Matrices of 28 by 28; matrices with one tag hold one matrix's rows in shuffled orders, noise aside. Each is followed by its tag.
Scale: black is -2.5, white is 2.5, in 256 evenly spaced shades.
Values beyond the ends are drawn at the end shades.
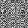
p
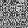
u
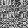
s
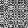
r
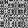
r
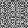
p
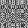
p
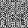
p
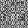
p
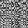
s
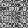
s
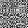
u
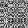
r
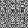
p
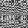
s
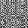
p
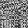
s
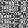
s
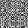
p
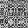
r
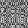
p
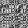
s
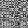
s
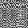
u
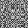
p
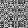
r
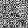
u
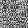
u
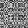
r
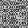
u
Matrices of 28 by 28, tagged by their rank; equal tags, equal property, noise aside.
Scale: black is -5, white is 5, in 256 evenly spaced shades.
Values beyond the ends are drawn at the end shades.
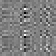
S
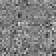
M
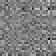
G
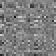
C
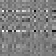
S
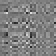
S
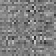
G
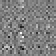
C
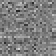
M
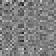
S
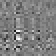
S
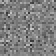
C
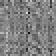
C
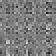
G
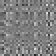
S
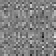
G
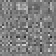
S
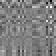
S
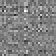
C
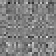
S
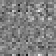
G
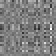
S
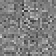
M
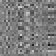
S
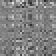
G
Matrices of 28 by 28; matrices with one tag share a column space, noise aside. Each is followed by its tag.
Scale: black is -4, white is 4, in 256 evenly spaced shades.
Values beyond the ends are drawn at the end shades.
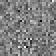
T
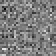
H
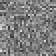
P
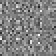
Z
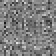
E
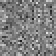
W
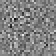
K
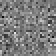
K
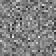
P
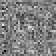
P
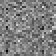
P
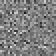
E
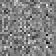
Z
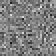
H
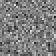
P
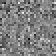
H
